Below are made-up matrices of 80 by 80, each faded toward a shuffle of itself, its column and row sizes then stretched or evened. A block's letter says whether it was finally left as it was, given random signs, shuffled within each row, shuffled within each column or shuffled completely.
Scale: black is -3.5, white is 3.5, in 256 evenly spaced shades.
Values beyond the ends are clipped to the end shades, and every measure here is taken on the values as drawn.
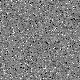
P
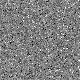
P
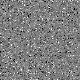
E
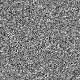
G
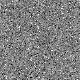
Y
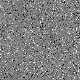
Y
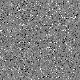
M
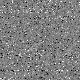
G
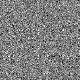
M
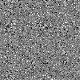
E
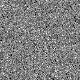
Y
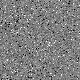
P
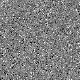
Y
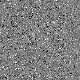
E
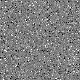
E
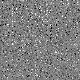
E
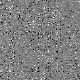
M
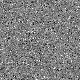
G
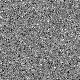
P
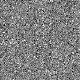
E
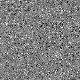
E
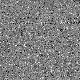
G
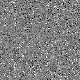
M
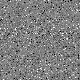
G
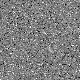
G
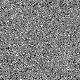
G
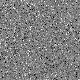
Y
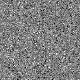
Y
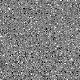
M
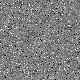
P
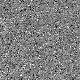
Y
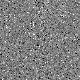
Y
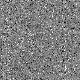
Y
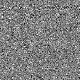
M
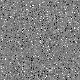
E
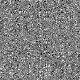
M
